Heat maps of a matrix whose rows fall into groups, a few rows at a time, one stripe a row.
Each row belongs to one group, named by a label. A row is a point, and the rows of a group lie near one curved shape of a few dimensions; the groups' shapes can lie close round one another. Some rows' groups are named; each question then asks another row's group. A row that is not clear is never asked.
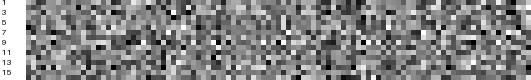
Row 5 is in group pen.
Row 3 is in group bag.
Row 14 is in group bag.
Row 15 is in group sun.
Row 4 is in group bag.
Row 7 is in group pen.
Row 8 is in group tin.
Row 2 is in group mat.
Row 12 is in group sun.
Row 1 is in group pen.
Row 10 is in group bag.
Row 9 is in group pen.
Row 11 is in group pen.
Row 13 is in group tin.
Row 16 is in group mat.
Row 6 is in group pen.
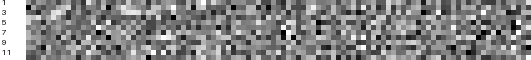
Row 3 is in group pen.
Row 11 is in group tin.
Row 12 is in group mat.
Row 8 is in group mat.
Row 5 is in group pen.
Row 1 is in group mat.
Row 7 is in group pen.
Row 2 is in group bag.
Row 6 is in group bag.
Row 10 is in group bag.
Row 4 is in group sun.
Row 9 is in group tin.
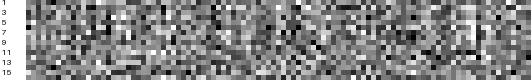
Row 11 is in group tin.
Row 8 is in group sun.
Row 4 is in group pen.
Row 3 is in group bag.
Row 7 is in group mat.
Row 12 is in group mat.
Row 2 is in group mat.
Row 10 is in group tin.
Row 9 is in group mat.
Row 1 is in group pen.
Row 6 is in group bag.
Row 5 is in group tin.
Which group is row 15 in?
bag
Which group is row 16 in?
mat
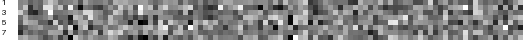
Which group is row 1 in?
pen
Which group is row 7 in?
bag
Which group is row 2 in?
tin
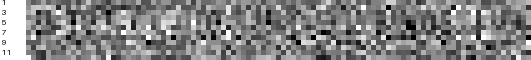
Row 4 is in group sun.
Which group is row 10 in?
mat
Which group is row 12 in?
pen
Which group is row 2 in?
tin
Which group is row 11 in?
bag
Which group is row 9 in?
mat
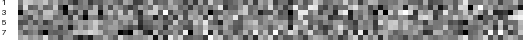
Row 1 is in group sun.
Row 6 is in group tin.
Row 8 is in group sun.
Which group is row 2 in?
mat
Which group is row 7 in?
pen
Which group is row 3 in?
bag
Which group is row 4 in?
mat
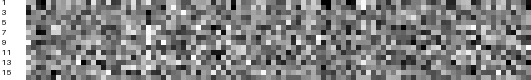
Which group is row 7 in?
pen
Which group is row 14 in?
pen
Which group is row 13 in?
tin
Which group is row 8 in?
mat
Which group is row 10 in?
mat
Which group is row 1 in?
bag
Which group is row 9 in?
pen
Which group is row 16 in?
bag
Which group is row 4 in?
tin
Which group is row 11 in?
tin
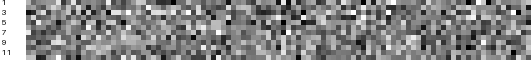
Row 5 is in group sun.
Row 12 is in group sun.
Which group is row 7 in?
pen
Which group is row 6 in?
mat
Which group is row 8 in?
tin
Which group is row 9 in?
pen
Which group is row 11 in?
bag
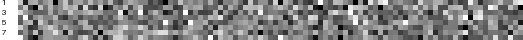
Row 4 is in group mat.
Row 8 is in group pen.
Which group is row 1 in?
mat
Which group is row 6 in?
pen
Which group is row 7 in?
sun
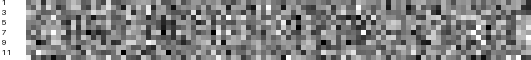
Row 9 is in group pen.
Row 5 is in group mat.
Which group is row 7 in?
sun
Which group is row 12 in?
pen
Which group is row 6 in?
mat
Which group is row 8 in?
mat
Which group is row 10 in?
tin
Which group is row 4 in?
mat
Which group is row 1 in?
bag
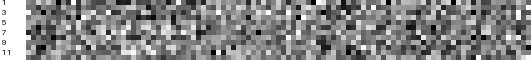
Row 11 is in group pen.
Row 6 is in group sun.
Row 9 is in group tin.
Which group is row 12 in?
mat
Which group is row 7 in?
pen
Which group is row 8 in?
pen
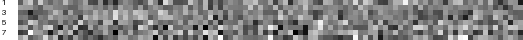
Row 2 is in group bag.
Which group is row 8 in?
mat
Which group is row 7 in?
sun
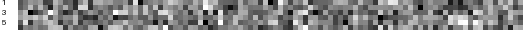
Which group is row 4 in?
tin
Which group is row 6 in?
bag
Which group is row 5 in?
mat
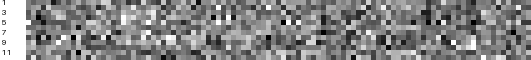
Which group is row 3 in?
pen
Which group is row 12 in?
mat
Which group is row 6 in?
tin
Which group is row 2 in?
sun
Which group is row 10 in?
tin
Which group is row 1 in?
pen
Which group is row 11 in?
tin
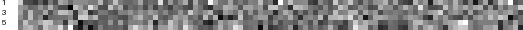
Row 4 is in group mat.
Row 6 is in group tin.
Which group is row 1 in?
pen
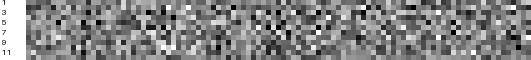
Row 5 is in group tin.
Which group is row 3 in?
pen
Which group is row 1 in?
pen
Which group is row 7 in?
tin
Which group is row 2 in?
bag
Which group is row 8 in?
pen
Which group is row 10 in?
sun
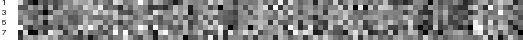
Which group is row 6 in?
pen
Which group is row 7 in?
bag
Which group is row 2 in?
mat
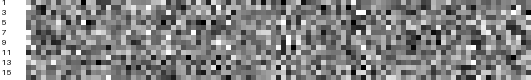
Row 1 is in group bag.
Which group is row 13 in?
sun
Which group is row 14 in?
pen
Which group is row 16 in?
mat
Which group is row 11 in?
sun
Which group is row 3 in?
bag
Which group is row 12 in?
bag
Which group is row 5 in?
mat
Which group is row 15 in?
mat
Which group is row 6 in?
pen
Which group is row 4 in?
mat
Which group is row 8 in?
pen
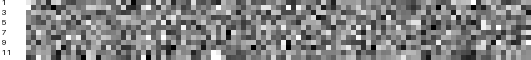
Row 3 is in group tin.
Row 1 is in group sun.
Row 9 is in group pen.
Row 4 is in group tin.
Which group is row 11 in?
tin
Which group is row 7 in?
bag
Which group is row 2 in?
pen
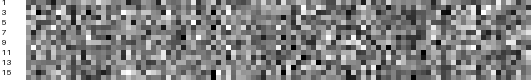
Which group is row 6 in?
mat
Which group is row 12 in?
bag
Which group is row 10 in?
mat
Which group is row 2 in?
mat
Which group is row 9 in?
mat
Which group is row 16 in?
sun
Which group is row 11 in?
bag
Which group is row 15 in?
pen
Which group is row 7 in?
mat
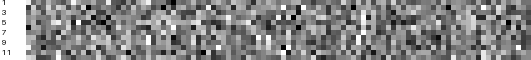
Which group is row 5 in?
tin
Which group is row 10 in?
pen
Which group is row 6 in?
bag
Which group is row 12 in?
sun
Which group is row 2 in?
mat
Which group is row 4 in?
mat
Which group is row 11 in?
mat
